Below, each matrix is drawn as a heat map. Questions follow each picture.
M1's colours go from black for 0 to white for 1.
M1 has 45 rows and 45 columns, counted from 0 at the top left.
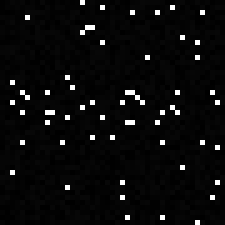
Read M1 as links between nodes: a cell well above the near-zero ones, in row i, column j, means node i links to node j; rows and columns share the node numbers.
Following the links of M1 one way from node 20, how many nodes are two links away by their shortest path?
10
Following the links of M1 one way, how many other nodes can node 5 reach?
9
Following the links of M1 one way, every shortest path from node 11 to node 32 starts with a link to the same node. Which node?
node 29
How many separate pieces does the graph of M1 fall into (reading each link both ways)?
4
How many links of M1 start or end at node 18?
9
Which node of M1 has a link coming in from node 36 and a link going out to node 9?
node 24
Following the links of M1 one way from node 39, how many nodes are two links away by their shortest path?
4
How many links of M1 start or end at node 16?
4
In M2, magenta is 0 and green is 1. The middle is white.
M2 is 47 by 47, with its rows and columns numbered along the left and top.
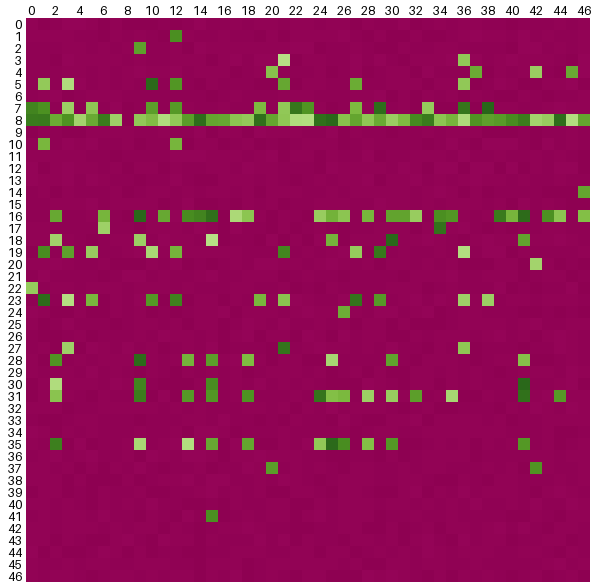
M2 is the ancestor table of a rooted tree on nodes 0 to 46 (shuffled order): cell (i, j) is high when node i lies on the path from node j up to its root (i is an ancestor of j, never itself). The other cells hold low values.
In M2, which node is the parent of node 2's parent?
18
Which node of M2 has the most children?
16
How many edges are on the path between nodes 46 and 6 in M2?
4
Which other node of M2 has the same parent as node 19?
38
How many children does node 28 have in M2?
2
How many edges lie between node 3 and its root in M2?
6
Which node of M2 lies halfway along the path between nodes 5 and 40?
7
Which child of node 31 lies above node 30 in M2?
35
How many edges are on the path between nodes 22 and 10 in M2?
5
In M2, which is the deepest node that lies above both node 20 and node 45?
4
